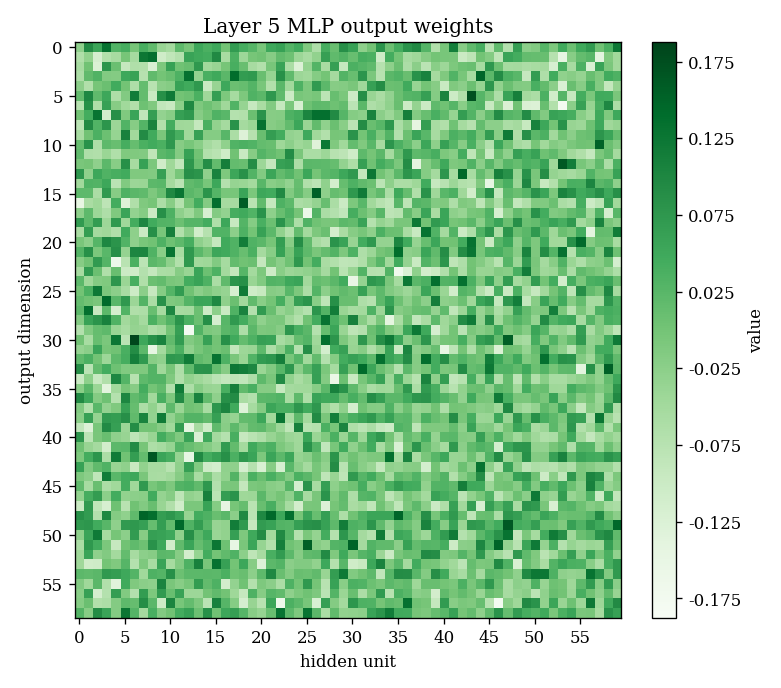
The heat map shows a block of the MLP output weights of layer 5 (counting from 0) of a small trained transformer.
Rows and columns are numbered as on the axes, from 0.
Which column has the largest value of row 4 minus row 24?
30
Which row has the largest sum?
49
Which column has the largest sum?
58
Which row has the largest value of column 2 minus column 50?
25
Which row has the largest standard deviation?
57
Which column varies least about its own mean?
23
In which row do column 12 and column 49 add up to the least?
29
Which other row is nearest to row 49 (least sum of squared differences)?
36
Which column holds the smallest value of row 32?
27
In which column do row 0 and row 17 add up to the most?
59
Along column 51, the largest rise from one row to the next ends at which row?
54
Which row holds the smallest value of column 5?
16
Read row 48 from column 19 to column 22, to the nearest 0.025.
-0.075 0.1 0.15 0.05
